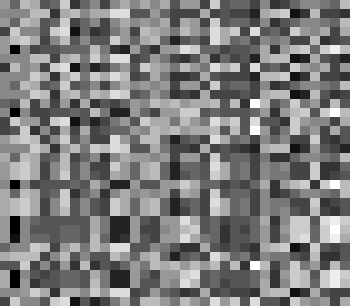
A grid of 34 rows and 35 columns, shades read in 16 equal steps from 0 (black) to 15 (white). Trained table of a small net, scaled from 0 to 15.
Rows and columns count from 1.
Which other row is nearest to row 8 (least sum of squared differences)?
4
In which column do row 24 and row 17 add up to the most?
12
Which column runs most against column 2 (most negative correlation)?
34
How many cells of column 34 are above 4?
16
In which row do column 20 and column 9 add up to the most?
30
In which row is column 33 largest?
25
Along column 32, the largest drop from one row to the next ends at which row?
21
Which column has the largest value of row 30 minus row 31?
26
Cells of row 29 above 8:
12
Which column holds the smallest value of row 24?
18
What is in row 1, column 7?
12
